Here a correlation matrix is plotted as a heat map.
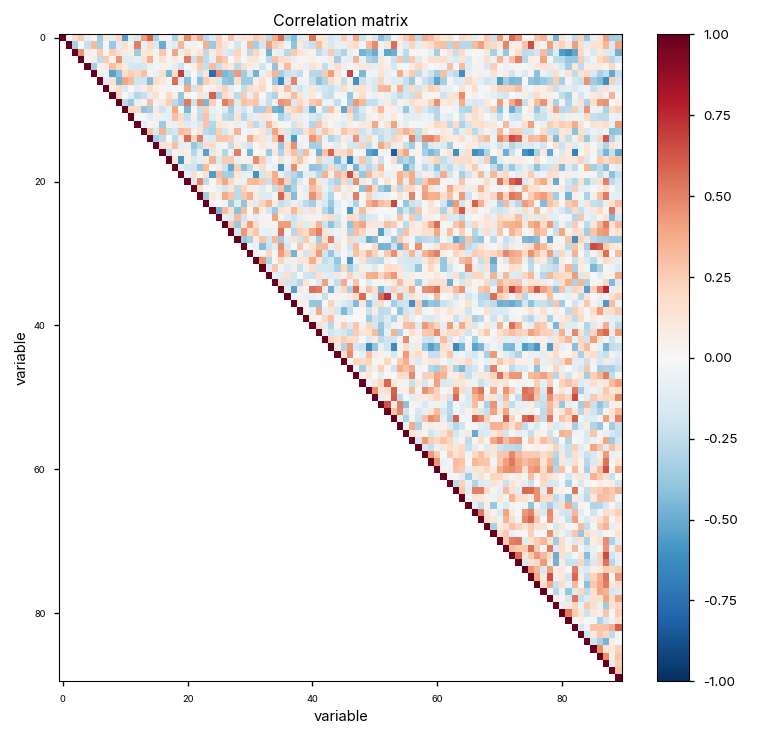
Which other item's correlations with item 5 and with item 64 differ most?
24
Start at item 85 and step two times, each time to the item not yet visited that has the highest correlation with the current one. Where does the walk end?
86
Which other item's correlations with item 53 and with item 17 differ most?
49
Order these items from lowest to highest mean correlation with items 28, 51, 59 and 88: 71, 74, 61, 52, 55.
55, 61, 74, 71, 52
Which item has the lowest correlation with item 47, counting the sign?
6
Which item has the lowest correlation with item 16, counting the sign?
53
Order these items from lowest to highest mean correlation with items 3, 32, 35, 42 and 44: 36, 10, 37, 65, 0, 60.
10, 37, 36, 65, 60, 0
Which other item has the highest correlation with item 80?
81
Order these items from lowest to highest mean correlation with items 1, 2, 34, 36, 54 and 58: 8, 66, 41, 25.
8, 41, 66, 25
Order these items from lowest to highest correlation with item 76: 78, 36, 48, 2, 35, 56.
2, 36, 56, 48, 78, 35
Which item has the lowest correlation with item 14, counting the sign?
37
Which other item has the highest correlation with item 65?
32
